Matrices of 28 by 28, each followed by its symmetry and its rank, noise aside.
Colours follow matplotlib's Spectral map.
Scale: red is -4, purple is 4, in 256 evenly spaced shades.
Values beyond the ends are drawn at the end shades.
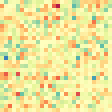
antisymmetric, rank six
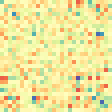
symmetric, rank six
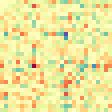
antisymmetric, rank four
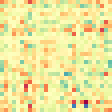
no symmetry, rank six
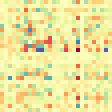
no symmetry, rank four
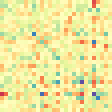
symmetric, rank four
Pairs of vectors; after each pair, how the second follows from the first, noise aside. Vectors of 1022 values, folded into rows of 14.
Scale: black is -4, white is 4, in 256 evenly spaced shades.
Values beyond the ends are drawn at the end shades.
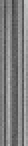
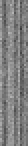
wrapped around, negated, shrunk.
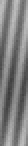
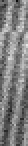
wrapped around.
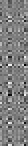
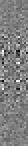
reversed, partly zeroed.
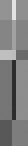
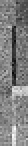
reversed.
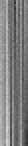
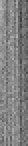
reversed, negated, shrunk.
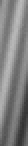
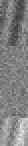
negated, partly zeroed.
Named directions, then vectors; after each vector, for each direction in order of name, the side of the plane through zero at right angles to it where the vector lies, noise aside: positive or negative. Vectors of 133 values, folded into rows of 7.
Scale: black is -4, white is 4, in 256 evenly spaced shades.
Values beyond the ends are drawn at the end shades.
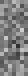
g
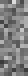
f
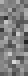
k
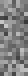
negative, positive, positive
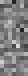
negative, negative, positive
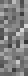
positive, positive, positive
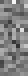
positive, positive, negative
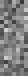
positive, negative, positive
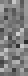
positive, positive, positive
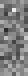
negative, positive, negative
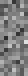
negative, negative, negative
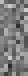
positive, negative, positive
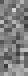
negative, positive, negative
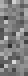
positive, positive, positive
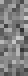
positive, negative, positive
